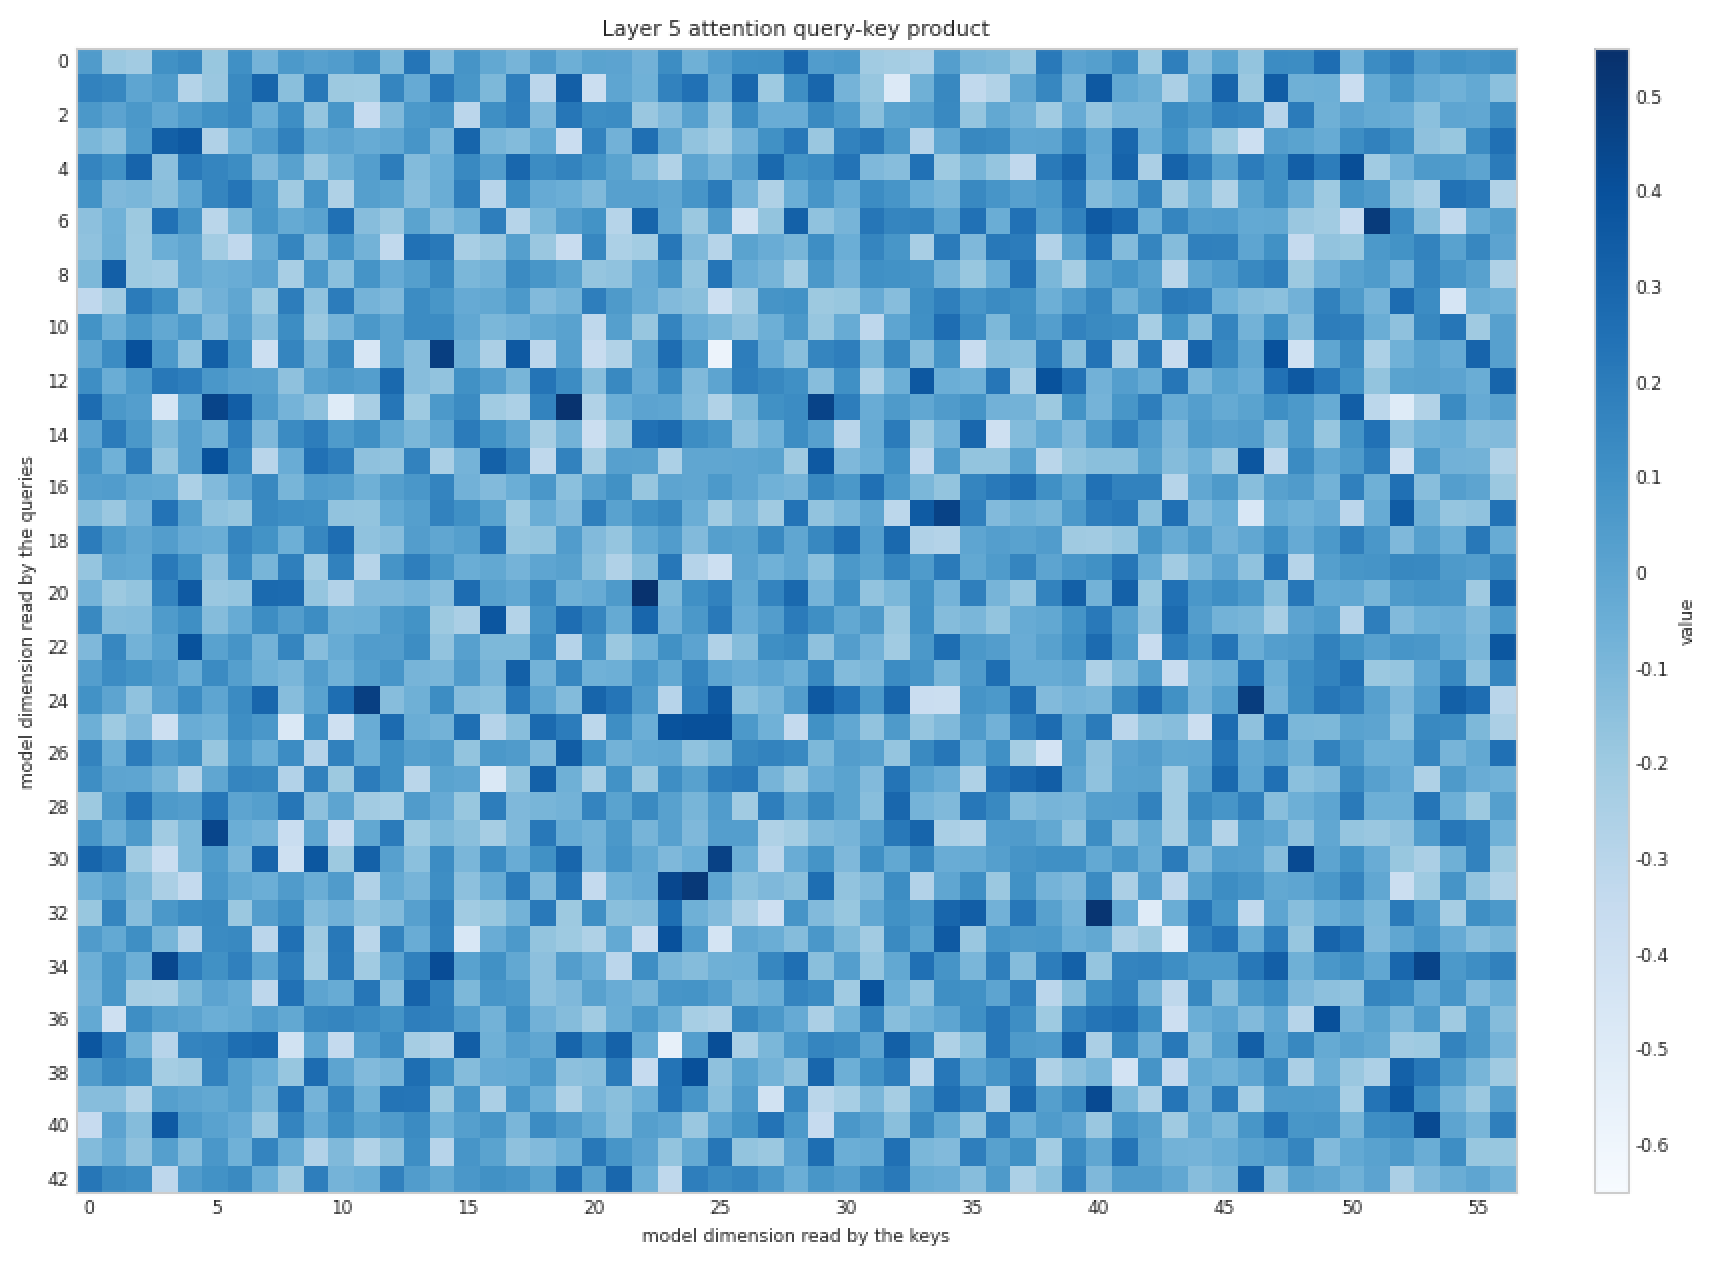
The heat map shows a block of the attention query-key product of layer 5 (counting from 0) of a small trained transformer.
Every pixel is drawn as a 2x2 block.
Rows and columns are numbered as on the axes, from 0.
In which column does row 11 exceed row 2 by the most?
47
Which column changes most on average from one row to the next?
43
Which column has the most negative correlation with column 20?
23
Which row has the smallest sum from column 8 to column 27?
29
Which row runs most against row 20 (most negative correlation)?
38
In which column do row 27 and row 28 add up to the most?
32
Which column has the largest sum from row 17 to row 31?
7
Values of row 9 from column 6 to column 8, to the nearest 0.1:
0 -0.2 0.2
